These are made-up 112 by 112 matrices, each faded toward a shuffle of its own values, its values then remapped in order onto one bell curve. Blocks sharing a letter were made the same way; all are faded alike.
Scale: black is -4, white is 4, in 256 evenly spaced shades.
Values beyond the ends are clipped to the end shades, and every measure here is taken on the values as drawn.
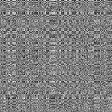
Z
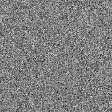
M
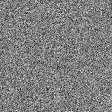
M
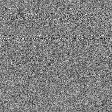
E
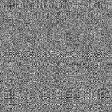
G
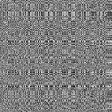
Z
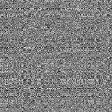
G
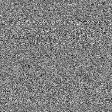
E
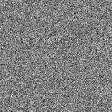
M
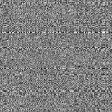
G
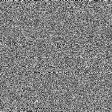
E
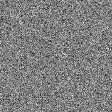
M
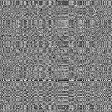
Z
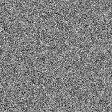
M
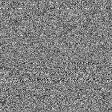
E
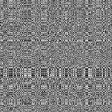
Z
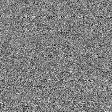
E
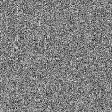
M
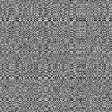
Z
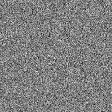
M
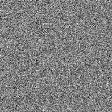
M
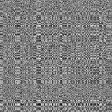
Z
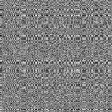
Z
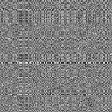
Z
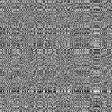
Z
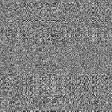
G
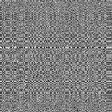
Z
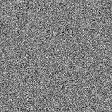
M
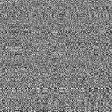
G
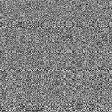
G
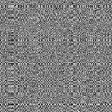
Z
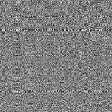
G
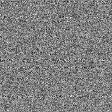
E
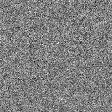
M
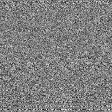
E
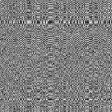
Z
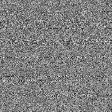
E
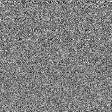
E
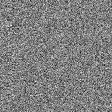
M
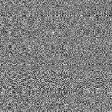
G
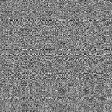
G
